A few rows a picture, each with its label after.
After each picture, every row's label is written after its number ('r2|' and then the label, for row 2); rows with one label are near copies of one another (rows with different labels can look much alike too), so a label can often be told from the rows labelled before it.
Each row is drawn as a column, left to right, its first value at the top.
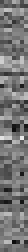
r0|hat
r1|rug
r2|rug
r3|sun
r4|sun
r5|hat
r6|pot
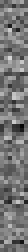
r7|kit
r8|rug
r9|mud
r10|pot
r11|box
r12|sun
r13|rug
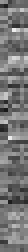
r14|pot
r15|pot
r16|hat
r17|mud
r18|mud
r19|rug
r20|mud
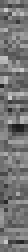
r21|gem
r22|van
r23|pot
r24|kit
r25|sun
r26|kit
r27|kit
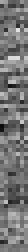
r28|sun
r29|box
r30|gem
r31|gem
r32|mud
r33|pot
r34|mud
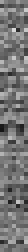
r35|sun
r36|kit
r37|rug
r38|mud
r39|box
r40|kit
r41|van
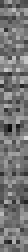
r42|gem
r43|box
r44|sun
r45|van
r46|kit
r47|gem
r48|hat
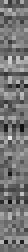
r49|rug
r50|sun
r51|hat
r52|kit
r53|gem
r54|sun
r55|gem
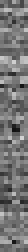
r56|gem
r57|van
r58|rug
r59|sun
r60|kit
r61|hat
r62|van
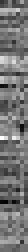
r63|hat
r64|hat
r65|van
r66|hat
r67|rug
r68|sun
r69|gem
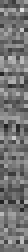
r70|rug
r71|kit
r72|gem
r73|hat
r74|kit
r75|van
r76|box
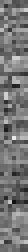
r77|van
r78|pot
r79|box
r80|hat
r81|gem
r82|rug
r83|rug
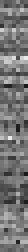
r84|mud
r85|gem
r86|hat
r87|mud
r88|sun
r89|van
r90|gem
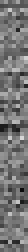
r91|kit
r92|sun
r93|rug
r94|kit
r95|box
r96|rug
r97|gem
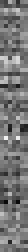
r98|gem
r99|hat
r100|sun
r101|van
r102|hat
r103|kit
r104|kit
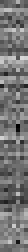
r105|hat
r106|rug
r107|van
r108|mud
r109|sun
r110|mud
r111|gem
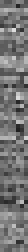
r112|mud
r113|hat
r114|rug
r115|mud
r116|pot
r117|box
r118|hat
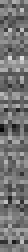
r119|sun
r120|box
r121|mud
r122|sun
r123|box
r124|van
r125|box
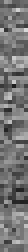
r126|mud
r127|box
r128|pot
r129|gem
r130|rug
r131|rug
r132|mud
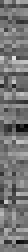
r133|gem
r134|box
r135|sun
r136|gem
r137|sun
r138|sun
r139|sun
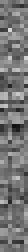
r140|box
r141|box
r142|mud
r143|kit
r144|kit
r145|pot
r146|gem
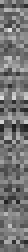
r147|pot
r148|rug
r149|mud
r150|pot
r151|rug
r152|kit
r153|pot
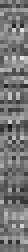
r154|kit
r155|gem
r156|pot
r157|mud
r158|pot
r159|mud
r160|gem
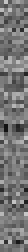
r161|rug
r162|sun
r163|van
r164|box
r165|sun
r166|box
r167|rug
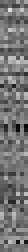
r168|gem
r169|kit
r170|van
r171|gem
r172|sun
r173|van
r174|sun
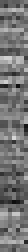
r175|gem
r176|gem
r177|van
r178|rug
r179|gem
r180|van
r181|kit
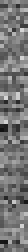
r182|kit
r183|pot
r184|van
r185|box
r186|pot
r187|mud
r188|rug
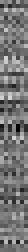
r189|pot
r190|van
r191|pot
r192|hat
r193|sun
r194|rug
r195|kit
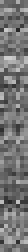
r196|box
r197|mud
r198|van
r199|gem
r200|box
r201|rug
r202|van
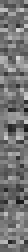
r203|van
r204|rug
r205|kit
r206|kit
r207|mud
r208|rug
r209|pot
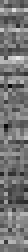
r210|van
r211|sun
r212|gem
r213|van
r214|mud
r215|gem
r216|rug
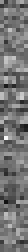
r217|pot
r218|hat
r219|mud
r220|gem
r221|box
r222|pot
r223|kit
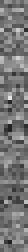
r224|van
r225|box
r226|pot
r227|rug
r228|mud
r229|rug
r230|box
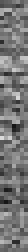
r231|hat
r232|rug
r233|rug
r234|kit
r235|pot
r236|gem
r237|van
